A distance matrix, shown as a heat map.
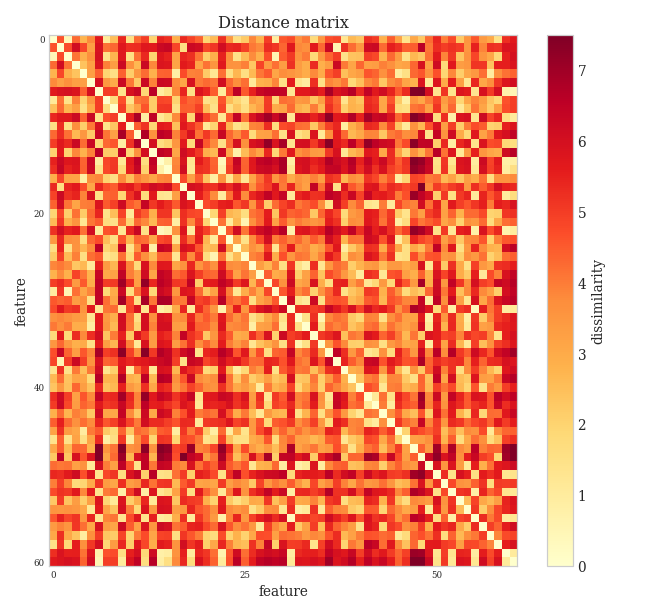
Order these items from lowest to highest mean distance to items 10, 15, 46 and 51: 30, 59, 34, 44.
34, 59, 44, 30
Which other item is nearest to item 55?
31
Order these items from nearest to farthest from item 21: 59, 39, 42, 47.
39, 59, 47, 42
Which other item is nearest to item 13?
24
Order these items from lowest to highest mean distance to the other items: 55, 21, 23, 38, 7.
7, 21, 38, 23, 55
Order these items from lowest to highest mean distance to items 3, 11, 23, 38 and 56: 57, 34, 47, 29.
57, 29, 47, 34
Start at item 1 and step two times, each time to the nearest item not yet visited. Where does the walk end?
17
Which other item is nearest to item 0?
2
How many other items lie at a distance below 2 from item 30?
8
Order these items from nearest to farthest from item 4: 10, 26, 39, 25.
25, 10, 26, 39
